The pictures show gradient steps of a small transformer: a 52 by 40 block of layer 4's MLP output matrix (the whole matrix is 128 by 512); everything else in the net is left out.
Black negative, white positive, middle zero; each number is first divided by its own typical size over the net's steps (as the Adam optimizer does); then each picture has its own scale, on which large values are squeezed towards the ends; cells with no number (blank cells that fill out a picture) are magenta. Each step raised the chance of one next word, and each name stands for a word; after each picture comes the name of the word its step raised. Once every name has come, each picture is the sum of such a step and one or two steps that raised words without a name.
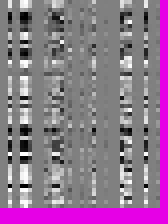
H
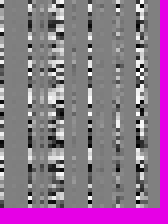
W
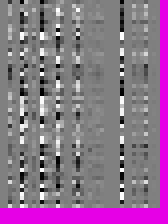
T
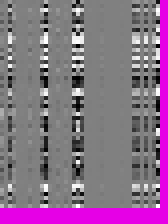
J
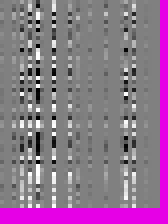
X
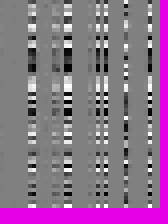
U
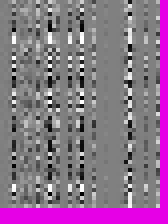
J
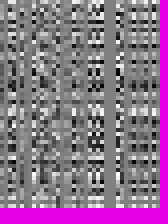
X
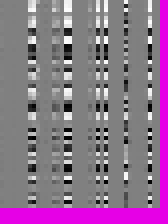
W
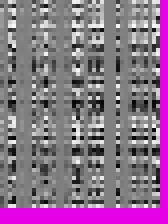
U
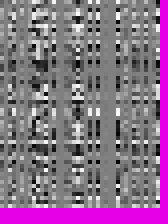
U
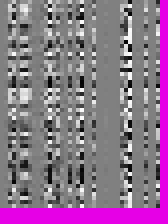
W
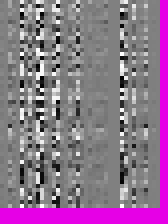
W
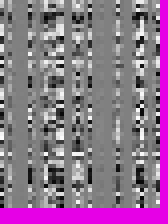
H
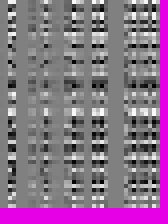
T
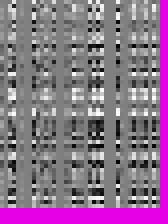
W
